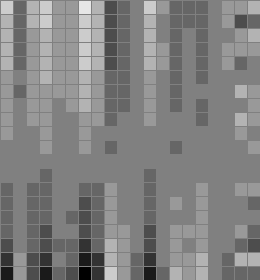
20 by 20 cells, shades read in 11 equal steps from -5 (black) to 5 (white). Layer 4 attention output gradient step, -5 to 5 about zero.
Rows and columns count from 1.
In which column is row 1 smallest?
9
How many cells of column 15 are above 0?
3
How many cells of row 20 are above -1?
7
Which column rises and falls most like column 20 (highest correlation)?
19
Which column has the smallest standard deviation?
17
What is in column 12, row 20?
-4
